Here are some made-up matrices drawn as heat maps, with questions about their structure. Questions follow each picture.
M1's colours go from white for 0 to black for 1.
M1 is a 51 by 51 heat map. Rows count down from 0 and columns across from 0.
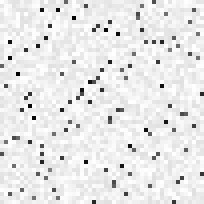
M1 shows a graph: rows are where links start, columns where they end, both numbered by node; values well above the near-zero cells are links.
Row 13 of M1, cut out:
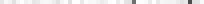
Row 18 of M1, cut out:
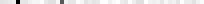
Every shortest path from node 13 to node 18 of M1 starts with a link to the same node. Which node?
node 47
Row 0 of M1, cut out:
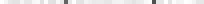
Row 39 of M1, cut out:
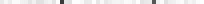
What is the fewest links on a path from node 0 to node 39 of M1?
2
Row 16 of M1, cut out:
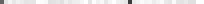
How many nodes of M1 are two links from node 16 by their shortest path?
3
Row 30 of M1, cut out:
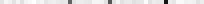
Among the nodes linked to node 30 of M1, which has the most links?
node 27
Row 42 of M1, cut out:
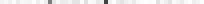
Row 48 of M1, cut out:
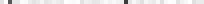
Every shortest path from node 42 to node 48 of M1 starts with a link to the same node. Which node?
node 12
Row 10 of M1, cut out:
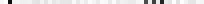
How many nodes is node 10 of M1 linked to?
4
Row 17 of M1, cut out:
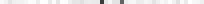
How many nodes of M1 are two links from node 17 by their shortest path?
3
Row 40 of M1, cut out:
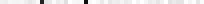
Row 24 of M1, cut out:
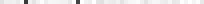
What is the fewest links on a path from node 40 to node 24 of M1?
6
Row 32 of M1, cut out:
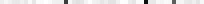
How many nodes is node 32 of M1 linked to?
3
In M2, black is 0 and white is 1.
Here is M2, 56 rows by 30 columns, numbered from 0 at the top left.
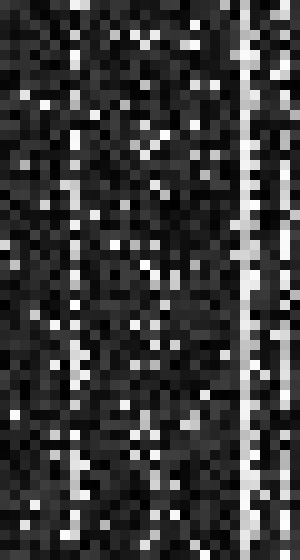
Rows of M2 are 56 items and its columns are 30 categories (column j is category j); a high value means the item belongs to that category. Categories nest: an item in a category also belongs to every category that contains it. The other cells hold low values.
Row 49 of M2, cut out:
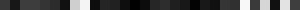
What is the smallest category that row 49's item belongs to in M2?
26
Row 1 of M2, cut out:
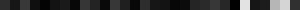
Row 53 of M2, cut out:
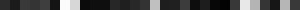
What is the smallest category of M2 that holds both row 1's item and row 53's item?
28
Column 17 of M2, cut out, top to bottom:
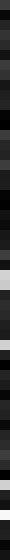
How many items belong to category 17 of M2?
5
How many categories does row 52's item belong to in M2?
6
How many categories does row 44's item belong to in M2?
1
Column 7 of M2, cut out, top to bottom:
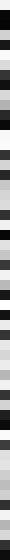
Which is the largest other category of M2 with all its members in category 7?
25
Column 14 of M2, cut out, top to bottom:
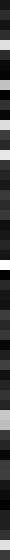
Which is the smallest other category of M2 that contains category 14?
19
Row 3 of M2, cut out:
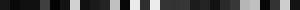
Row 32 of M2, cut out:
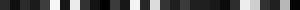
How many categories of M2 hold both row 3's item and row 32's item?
6
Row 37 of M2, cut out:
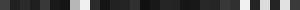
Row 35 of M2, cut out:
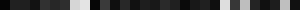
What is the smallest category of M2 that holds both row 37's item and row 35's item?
8
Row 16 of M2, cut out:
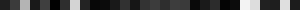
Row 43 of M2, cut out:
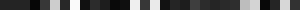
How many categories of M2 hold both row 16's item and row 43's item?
4
